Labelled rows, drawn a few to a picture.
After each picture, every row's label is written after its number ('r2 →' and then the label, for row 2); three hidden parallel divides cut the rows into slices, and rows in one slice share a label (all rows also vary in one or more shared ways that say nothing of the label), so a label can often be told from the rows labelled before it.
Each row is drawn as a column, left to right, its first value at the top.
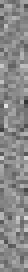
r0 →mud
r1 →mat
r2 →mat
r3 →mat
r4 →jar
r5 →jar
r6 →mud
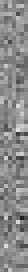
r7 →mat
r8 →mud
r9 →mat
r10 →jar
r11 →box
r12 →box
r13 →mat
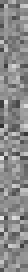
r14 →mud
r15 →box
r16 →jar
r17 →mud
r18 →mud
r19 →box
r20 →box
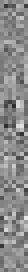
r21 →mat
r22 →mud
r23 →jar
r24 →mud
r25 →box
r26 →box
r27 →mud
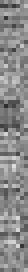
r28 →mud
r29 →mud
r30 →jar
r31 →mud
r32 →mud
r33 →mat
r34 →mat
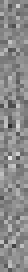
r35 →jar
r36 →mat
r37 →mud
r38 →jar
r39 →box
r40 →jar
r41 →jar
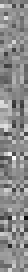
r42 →box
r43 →box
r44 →box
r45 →mud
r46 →mat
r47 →mud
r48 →box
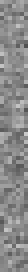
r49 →jar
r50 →jar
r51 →jar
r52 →mat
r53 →mat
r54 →mat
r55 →jar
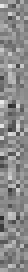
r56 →box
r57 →mat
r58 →mud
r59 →mud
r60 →box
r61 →jar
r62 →mat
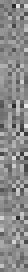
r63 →mud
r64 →jar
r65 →mat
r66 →mud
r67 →box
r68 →mud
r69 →box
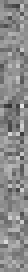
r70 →mat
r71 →jar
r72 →mud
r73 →jar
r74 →mud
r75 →box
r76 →jar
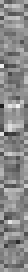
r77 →mud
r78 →box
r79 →box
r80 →box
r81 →box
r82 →mat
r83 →mud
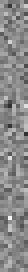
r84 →mat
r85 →jar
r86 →mud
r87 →mat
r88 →jar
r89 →mat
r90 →box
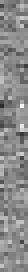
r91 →mud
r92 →jar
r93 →jar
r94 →jar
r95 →mat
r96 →box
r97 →mat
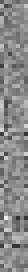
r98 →box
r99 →mud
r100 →jar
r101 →mat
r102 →mat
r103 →mat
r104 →box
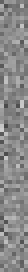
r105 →box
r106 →mud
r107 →jar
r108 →jar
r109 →jar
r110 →mat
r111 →jar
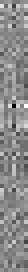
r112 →box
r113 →jar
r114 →mat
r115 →mud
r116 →box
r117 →mat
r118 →box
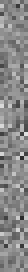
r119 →box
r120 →mat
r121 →mat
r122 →jar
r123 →mud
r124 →box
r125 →mud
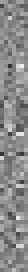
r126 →mud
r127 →mat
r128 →box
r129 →mat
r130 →mud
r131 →mud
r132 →jar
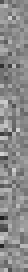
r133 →box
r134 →box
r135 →mat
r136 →jar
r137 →mat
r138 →jar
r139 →jar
